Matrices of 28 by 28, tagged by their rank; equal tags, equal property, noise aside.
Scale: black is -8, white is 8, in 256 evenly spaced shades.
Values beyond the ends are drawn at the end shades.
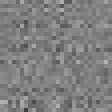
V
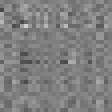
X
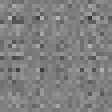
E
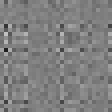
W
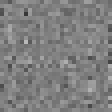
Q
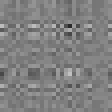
W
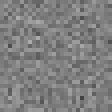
V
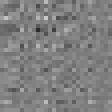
E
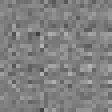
X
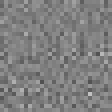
V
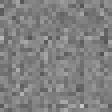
Q
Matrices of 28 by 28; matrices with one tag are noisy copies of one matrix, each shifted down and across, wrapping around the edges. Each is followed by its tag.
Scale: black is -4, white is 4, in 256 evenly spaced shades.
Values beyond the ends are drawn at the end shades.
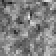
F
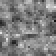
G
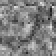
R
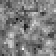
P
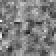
F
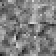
F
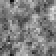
P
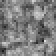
G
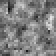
P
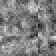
G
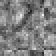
R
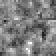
P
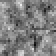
P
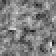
F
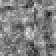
G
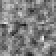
F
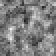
P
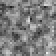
F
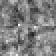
G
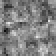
G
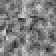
F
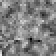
F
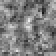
P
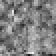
F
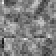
R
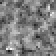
F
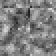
R
